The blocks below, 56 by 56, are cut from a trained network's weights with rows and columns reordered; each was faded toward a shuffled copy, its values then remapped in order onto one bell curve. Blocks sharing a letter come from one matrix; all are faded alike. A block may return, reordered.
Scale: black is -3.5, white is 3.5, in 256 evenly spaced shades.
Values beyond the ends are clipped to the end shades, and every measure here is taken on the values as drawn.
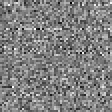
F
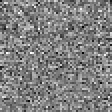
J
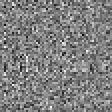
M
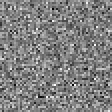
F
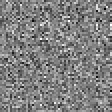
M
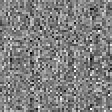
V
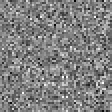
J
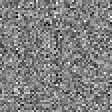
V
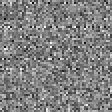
F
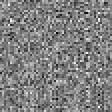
V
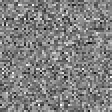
F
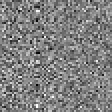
V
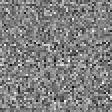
F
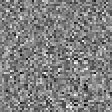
V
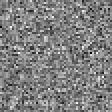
J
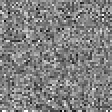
F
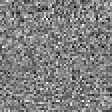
J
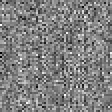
V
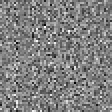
M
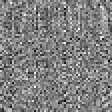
V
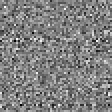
F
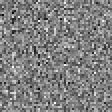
M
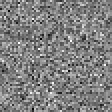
J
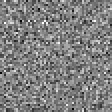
J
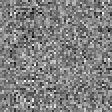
M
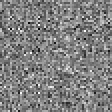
J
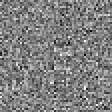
V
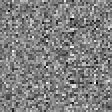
M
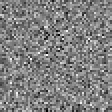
J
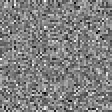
V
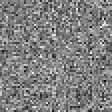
M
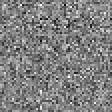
J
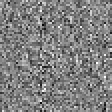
M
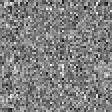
M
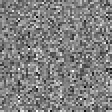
M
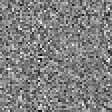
M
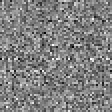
F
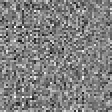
M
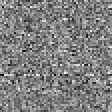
F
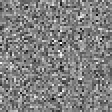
M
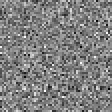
V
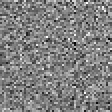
J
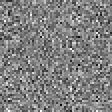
V
